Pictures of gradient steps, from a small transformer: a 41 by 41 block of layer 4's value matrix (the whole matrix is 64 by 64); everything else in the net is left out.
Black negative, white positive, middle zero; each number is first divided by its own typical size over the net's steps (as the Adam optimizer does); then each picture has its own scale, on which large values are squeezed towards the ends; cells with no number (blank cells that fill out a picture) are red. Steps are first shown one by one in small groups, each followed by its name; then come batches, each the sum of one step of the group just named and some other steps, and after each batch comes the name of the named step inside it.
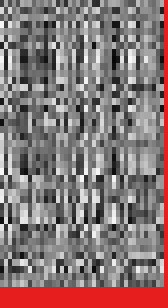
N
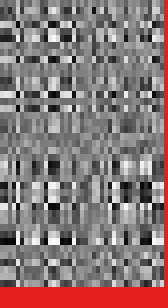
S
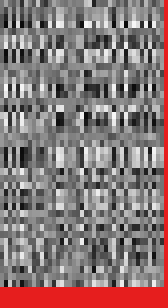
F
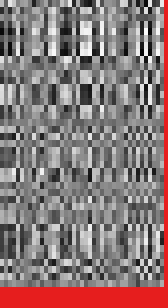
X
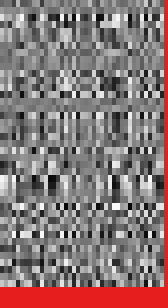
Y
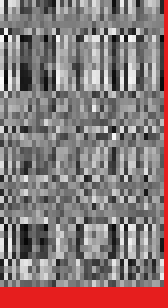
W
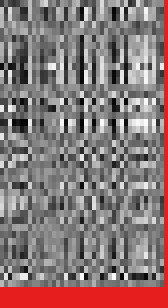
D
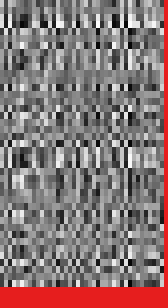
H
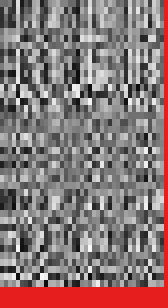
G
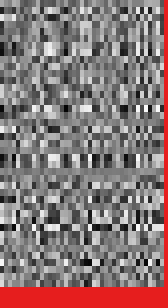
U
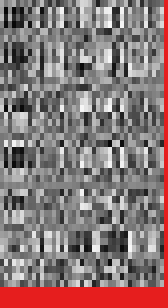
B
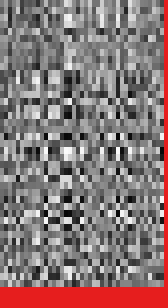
G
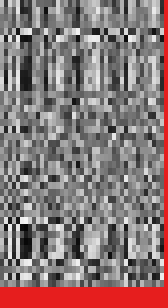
W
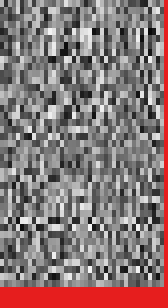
X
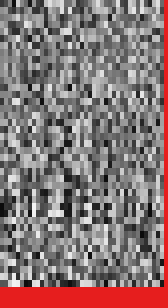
G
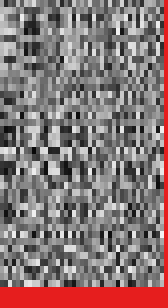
Y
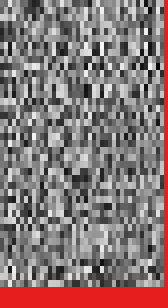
X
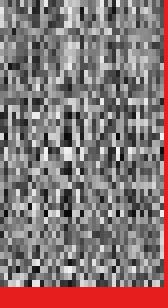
D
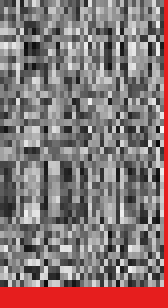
G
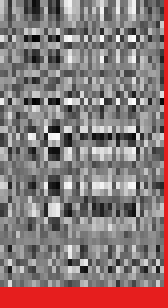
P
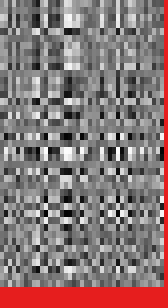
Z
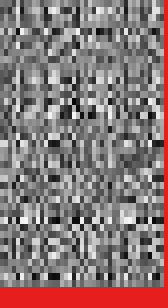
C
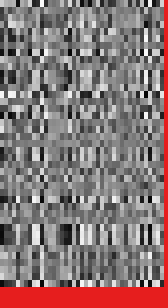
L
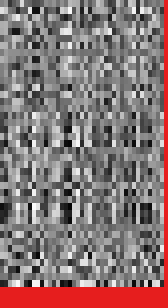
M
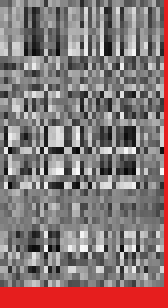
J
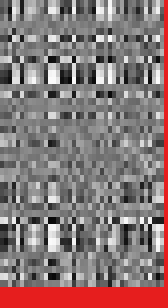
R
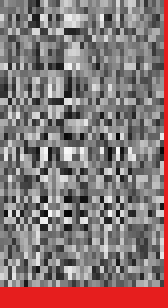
Z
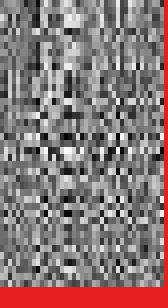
Z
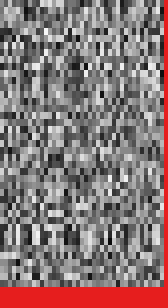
L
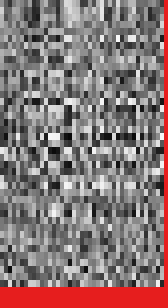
P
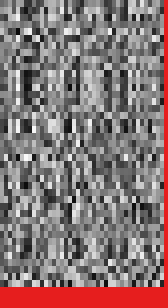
M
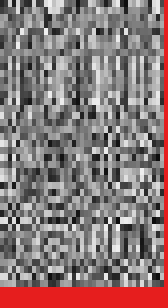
C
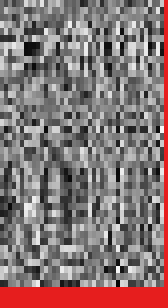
L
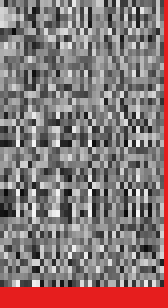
M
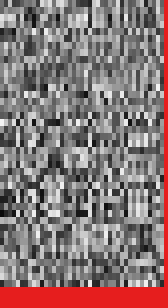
L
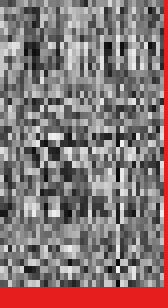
P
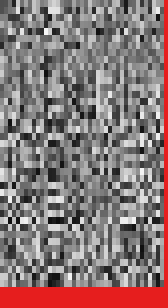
C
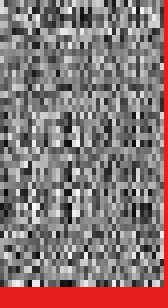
M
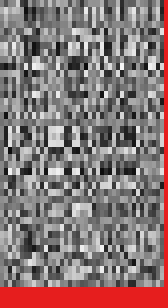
J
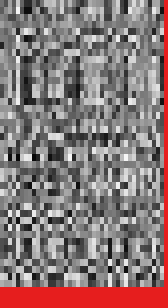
P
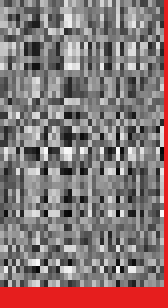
Z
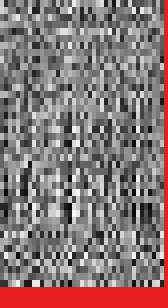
M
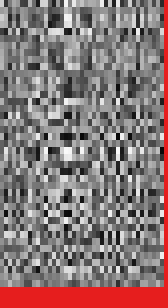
Z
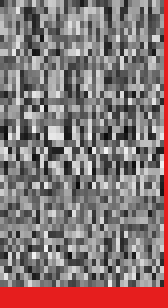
J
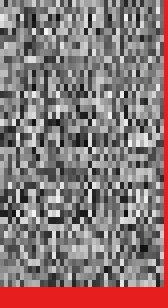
C
